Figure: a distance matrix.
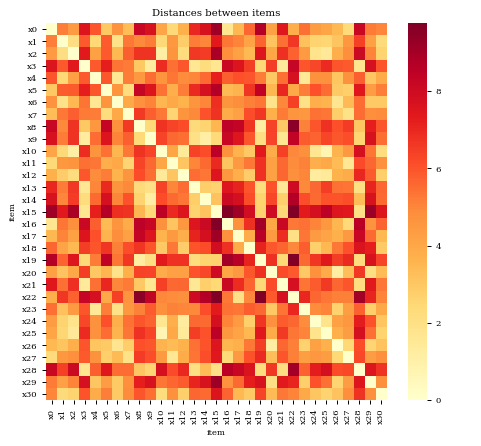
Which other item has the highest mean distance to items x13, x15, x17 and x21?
x16
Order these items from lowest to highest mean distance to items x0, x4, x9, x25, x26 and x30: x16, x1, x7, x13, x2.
x1, x2, x7, x16, x13
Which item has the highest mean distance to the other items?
x15
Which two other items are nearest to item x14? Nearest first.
x9, x3
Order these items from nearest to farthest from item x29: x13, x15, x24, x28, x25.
x25, x24, x13, x28, x15
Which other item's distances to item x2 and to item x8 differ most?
x19
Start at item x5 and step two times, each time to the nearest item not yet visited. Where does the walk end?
x27
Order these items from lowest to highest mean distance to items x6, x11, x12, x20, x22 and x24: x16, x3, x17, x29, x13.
x17, x16, x29, x13, x3
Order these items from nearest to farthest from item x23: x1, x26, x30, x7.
x26, x1, x30, x7
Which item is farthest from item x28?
x22
